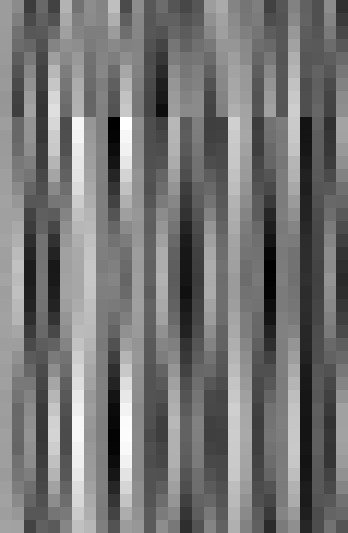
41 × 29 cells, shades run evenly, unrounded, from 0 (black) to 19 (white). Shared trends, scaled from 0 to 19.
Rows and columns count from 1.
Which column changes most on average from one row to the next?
5
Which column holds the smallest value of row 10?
10
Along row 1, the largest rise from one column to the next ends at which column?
6
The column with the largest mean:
7
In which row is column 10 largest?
1
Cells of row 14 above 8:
16
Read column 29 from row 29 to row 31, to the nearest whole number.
9 10 11
